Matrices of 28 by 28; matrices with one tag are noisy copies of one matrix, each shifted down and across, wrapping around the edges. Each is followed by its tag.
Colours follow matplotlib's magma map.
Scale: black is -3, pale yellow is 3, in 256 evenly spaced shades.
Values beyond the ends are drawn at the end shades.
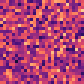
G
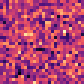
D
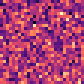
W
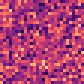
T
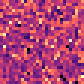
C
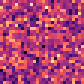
D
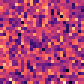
D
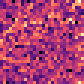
C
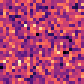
W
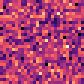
G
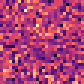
T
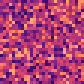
W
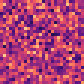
G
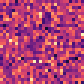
W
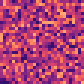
D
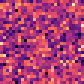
T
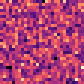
W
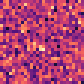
W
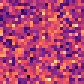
T
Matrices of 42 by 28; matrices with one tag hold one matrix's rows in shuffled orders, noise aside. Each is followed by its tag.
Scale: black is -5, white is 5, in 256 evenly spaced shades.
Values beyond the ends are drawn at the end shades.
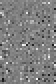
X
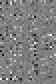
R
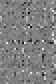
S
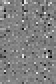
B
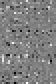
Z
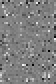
X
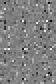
B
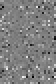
X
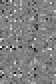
R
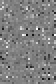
X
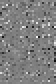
X
